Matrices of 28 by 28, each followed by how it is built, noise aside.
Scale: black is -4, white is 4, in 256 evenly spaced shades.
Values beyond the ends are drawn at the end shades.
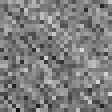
Toeplitz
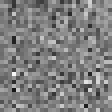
low rank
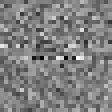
uneven rows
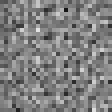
repeating rows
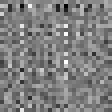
low rank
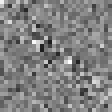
banded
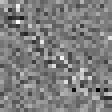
banded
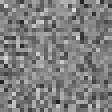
noise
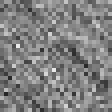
Toeplitz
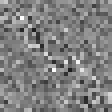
banded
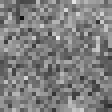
smooth
